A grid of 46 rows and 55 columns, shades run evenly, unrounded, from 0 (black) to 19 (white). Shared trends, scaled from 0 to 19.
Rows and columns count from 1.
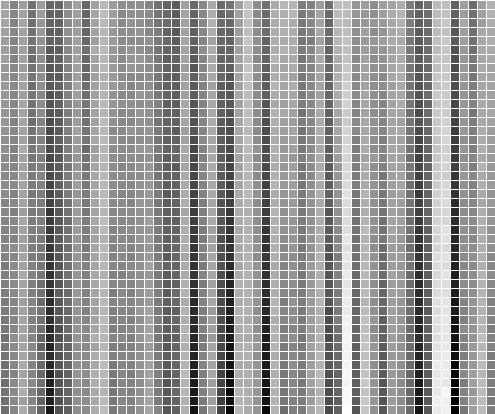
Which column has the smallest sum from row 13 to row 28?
51
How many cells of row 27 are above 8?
43
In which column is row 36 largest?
39
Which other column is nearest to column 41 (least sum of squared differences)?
54
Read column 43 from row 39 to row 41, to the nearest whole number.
7 7 7
